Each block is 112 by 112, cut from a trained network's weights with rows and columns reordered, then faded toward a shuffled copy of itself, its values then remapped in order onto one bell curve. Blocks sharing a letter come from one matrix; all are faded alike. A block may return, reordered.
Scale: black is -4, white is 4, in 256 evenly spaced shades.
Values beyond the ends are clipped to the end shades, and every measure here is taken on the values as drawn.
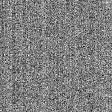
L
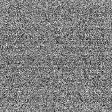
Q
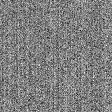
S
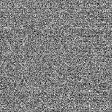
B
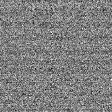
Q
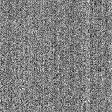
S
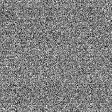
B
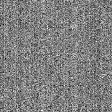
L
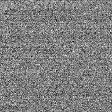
Q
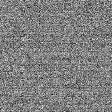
Q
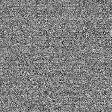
B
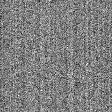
S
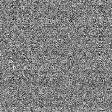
B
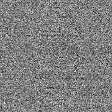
B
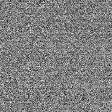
B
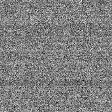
Q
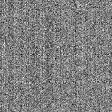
L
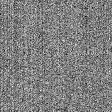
S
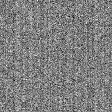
S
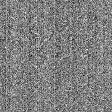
S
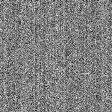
L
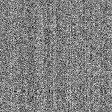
S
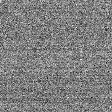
Q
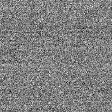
B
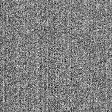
S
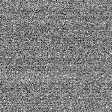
Q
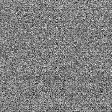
B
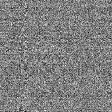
B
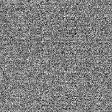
B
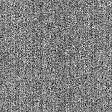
S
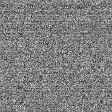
Q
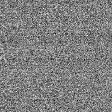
B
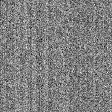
S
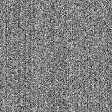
L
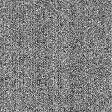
S
